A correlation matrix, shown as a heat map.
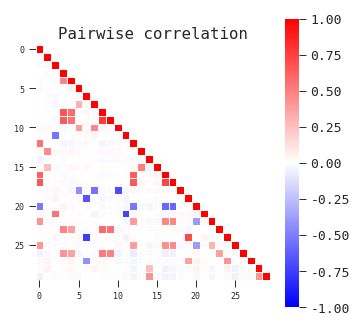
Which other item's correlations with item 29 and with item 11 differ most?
21
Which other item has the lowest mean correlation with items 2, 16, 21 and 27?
11
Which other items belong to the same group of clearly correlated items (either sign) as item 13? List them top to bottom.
1, 15
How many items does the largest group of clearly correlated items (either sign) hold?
7
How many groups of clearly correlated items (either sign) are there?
7
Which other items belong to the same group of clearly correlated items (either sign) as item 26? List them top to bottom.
3, 4, 8, 9, 23
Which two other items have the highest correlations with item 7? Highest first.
10, 5
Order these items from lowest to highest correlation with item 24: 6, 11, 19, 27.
6, 11, 27, 19
